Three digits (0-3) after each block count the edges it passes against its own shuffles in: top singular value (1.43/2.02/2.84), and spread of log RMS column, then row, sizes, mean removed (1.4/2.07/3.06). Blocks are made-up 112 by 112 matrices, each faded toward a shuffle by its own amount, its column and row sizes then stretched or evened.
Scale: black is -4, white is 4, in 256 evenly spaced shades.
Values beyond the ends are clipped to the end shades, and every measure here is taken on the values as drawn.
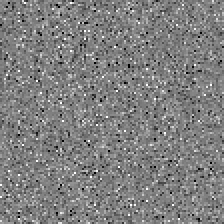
0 1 0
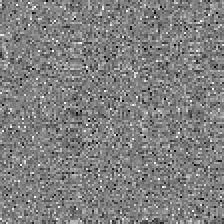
2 0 0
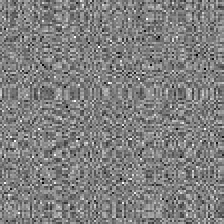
3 0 0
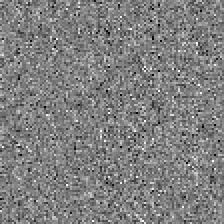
1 2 0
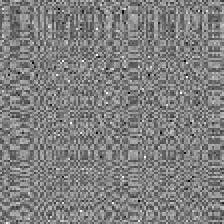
3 0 0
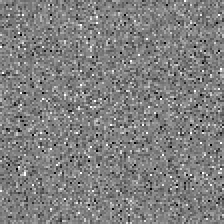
0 1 1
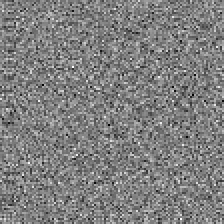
2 0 1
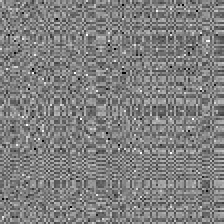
3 0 1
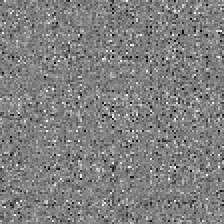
0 2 2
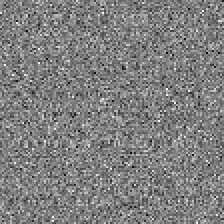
2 0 0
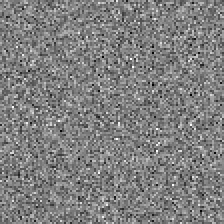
1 1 0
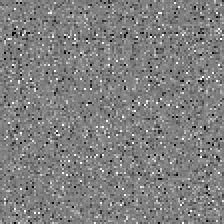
0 1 1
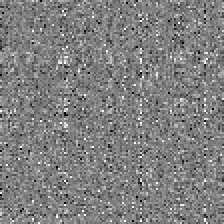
2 2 0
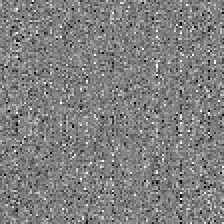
2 2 0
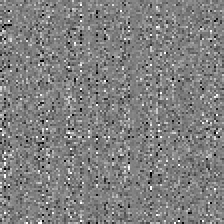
0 3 1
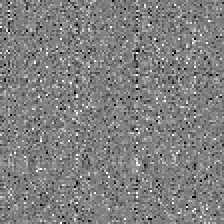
2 2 0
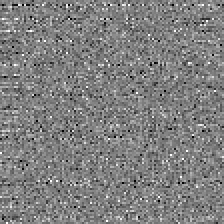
2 0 2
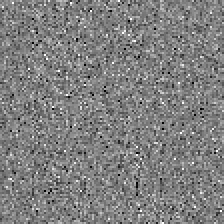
1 1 0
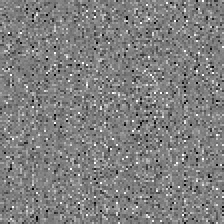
1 2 0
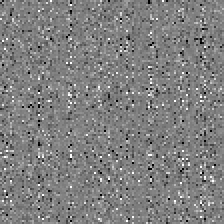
0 3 1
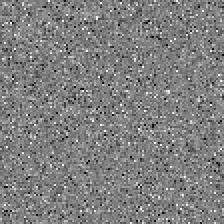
1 0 0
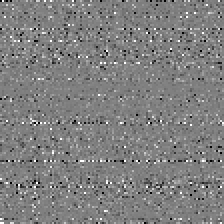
2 1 3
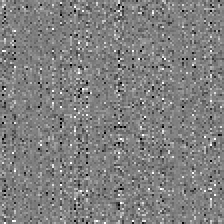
0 3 1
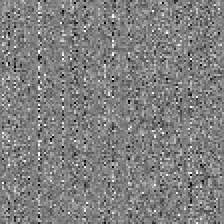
0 3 0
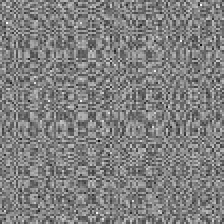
3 1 0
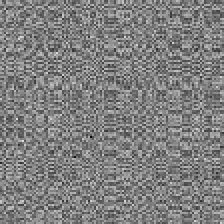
3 1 2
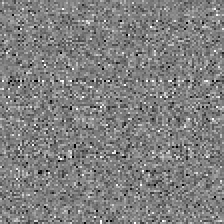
2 0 2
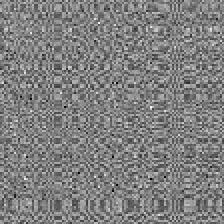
3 0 1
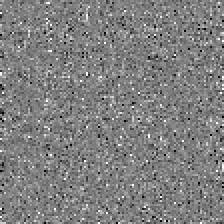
0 2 1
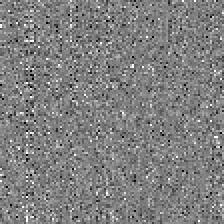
2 2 1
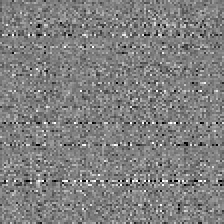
2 1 3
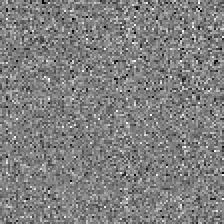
1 2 2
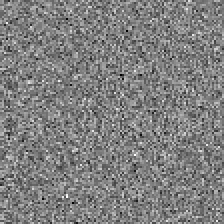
2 1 0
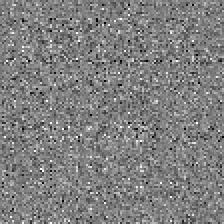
1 2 2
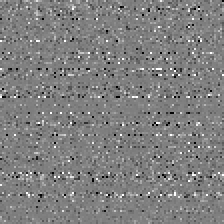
0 1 3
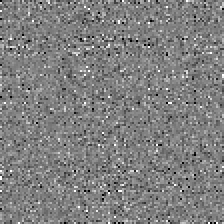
0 2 2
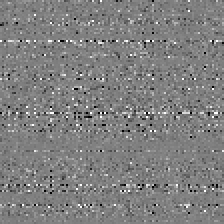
1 1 3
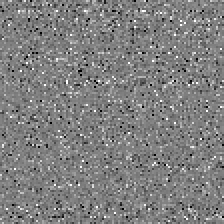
1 0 2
